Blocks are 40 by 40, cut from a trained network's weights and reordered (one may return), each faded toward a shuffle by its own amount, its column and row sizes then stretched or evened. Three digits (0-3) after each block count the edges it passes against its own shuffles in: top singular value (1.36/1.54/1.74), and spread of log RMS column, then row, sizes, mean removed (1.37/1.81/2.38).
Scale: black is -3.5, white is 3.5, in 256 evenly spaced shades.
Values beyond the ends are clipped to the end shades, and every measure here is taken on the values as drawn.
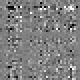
1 3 3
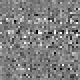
1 1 3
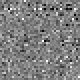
2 0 2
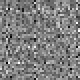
3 2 0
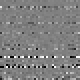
3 0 3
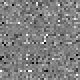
0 1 2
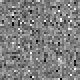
1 2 0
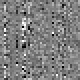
0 3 0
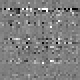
2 1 3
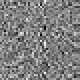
3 1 1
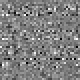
0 0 3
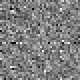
2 1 1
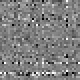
2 2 3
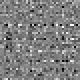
0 2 3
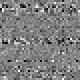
2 0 3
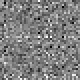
2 2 1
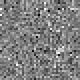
1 1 0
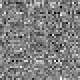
3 0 2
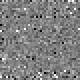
0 0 2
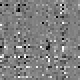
2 3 2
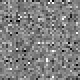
0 2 2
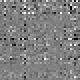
1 2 3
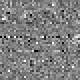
1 0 2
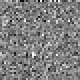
0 0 2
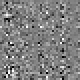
1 3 2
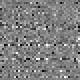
0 1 3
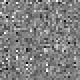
0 2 1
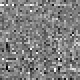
0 2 2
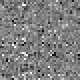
1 2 1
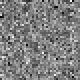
0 1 0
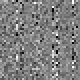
1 3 0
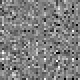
0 3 1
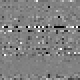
3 0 3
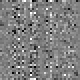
1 3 2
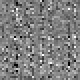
0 3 1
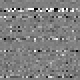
2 0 3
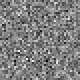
0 0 0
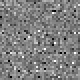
0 1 1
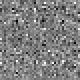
2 2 2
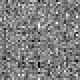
2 2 0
